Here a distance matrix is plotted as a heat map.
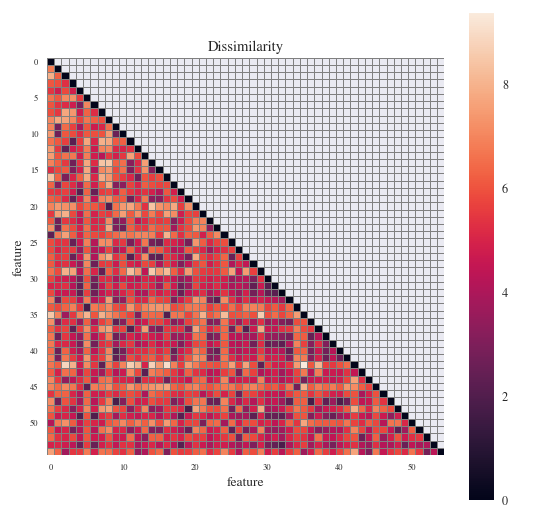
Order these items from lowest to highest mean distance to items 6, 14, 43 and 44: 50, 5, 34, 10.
10, 50, 34, 5
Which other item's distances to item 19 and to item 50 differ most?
48
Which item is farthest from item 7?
14
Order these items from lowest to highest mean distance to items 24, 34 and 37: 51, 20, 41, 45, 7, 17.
51, 45, 17, 41, 7, 20
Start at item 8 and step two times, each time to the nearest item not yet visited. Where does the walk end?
32
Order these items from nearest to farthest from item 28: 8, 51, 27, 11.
51, 27, 11, 8
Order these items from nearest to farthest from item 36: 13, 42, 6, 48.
6, 13, 48, 42
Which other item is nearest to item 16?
35
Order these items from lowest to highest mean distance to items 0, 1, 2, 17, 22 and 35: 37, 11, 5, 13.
37, 11, 13, 5
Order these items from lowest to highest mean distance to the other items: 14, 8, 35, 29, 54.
54, 14, 29, 35, 8
